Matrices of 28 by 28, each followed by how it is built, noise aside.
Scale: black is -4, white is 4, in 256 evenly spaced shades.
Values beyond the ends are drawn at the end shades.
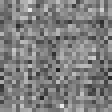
blocks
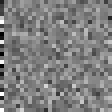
uneven columns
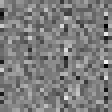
uneven columns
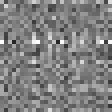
low rank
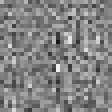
low rank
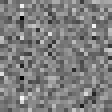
uneven columns
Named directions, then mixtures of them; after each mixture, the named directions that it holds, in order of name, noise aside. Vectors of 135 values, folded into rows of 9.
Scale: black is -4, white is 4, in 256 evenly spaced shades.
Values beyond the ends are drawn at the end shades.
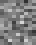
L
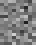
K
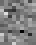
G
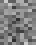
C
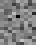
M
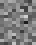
K.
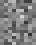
K, L.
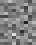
K.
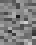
K, L, M.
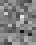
G, K, L.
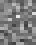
M.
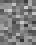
K, L, M.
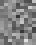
K, L, M.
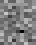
C, G.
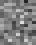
L.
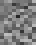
K, L, M.
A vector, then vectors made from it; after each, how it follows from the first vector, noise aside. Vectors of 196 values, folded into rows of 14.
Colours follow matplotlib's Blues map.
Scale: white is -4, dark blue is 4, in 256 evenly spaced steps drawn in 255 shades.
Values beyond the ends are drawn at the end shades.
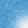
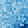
negated, partly zeroed.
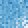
partly zeroed.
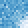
copied.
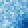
negated.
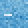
wrapped around, partly zeroed.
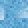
wrapped around, shrunk.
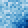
negated.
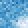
copied.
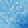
negated, shrunk.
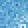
partly zeroed.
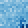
negated, partly zeroed.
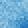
negated, shrunk.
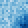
negated.
